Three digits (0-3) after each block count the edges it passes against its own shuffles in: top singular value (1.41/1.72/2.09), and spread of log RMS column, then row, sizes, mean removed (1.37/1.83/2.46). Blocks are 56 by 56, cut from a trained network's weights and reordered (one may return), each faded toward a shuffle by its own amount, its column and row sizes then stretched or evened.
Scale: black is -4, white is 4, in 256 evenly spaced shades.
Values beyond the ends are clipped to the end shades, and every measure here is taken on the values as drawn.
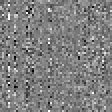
0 3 1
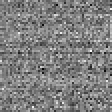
1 2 0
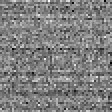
2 1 1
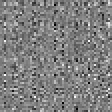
3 3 1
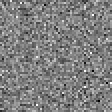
1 0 0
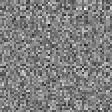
3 1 1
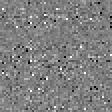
0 0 2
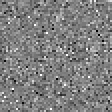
0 0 0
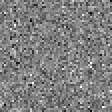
0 2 0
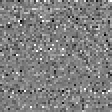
1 0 2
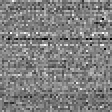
2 0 2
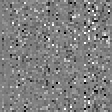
0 3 0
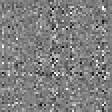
0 3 2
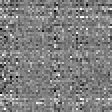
2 3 1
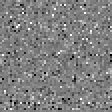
0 0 2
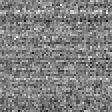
2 0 1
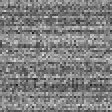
3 0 1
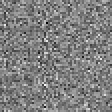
1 2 0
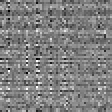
3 3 0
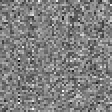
1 2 0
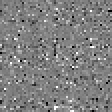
0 1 2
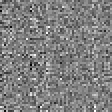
2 2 2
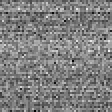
2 0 1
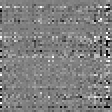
2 3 3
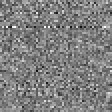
1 0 2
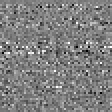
0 0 3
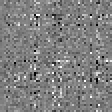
0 3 3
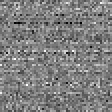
1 0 3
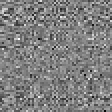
3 1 3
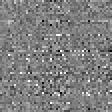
0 2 3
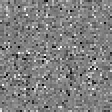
0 1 2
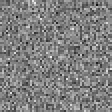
2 0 0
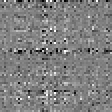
1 3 3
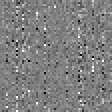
0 3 0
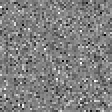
0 1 0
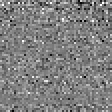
1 0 3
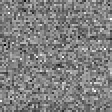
0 0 0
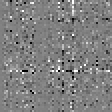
1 3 2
